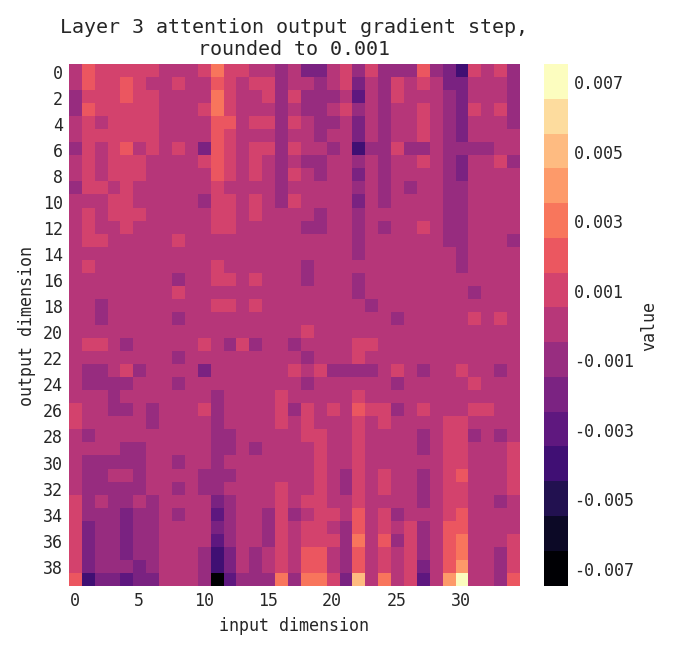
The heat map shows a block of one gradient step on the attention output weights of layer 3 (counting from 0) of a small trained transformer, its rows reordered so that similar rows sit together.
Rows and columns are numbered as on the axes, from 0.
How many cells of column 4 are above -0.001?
27
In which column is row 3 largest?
11
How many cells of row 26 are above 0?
11
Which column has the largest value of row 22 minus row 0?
30
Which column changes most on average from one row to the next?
22
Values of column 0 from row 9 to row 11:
-0.001 0 0
